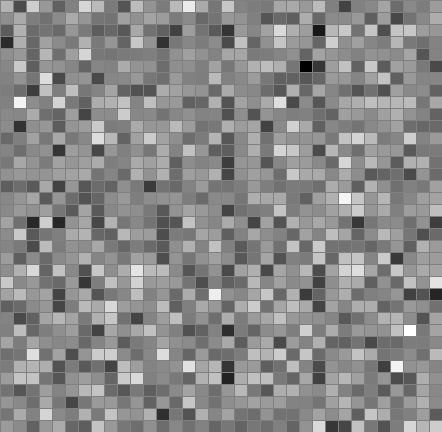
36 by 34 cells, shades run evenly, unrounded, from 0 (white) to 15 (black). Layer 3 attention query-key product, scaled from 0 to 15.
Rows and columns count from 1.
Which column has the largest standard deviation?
25
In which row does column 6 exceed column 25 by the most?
36
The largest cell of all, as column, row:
24, 6
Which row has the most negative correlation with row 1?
9
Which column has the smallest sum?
27
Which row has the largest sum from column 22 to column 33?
29
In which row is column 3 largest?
19
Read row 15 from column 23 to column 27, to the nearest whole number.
3 5 5 7 5
